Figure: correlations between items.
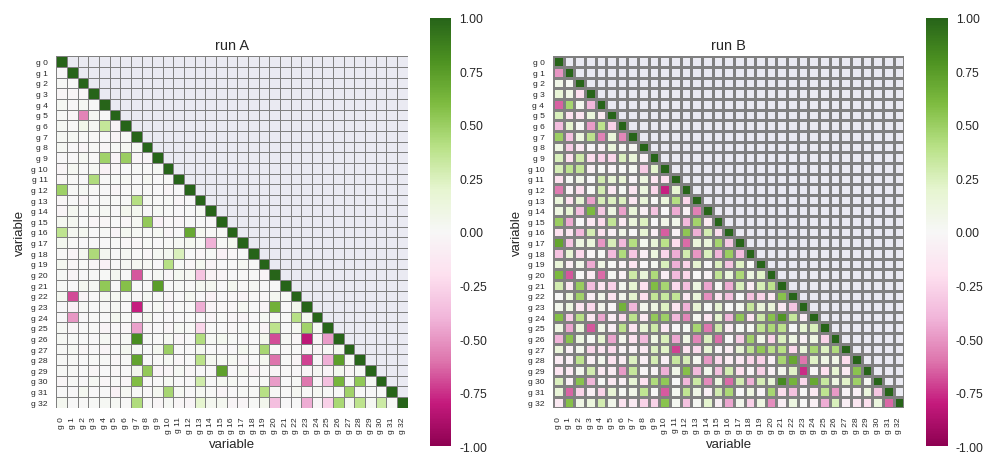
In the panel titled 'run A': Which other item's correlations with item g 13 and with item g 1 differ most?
g 22
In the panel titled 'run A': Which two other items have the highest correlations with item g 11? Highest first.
g 3, g 18
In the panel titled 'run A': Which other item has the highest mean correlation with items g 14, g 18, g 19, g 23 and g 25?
g 20
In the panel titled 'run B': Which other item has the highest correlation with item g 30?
g 21
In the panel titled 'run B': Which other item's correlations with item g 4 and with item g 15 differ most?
g 0
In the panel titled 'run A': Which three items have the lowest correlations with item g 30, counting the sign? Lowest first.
g 23, g 20, g 25
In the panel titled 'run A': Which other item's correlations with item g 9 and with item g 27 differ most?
g 21
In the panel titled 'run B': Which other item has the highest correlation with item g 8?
g 31
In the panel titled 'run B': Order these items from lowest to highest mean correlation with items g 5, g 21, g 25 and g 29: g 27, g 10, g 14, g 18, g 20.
g 14, g 18, g 10, g 27, g 20
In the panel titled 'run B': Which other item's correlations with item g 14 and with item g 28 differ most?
g 22
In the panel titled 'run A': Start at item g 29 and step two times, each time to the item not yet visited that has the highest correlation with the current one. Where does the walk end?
g 8
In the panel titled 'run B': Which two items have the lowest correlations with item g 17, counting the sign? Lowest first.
g 12, g 4
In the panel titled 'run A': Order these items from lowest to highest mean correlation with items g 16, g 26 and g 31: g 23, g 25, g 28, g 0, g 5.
g 23, g 25, g 5, g 0, g 28
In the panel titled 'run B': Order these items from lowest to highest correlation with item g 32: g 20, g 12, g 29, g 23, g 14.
g 20, g 12, g 29, g 23, g 14
